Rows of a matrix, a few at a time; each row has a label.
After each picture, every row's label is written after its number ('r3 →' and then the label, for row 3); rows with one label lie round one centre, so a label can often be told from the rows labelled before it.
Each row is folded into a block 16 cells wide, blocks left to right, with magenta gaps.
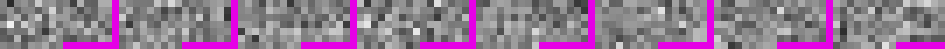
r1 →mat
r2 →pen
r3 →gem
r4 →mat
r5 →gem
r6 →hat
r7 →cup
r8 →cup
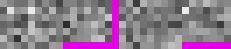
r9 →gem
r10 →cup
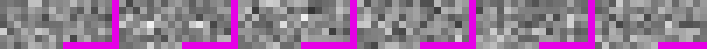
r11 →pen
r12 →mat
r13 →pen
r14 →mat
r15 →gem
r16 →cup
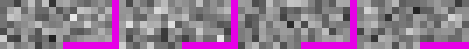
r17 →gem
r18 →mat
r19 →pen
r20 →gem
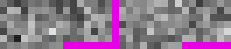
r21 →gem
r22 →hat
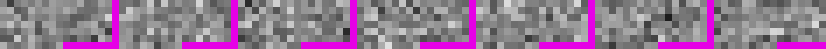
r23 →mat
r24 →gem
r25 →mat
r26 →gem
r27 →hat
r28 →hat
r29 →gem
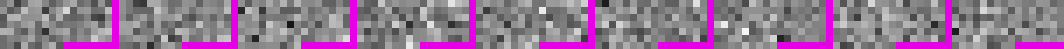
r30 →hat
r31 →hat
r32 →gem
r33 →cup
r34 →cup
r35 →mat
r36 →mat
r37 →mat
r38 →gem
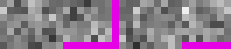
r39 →hat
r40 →cup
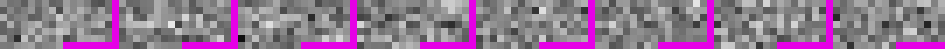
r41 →gem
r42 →mat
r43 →hat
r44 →cup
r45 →pen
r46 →cup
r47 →pen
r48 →cup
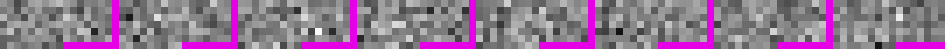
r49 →pen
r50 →cup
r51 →pen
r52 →pen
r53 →cup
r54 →cup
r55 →hat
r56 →pen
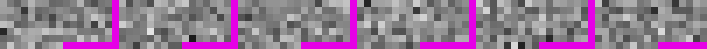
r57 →gem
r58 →mat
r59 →cup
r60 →mat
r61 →pen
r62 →pen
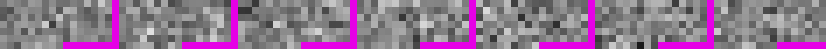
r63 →cup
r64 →gem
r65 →cup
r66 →pen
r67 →gem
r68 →pen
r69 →pen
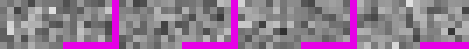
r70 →mat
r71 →hat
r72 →mat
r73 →pen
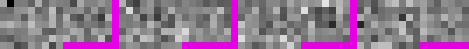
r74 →mat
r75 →gem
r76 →cup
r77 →pen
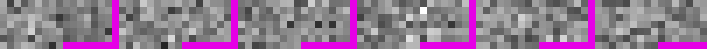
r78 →mat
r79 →pen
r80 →cup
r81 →cup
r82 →hat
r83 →mat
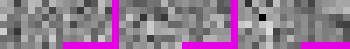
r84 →pen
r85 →gem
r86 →mat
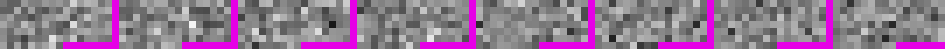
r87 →cup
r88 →cup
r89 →cup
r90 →cup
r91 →pen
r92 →pen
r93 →pen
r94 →hat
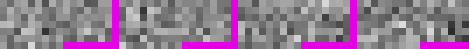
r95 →mat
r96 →gem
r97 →cup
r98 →cup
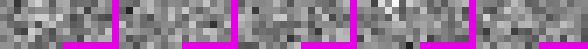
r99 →hat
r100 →cup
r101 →hat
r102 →pen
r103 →mat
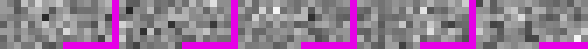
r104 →pen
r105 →cup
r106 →hat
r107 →cup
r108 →hat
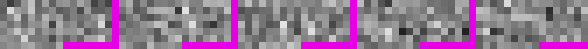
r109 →gem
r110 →cup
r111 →cup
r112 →mat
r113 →hat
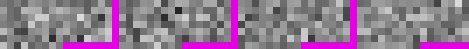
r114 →hat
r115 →pen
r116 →pen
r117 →pen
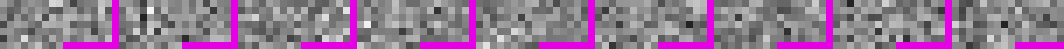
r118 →pen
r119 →gem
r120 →hat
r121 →mat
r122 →pen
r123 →cup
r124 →mat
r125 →pen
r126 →cup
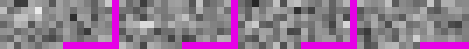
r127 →hat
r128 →mat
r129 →pen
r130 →cup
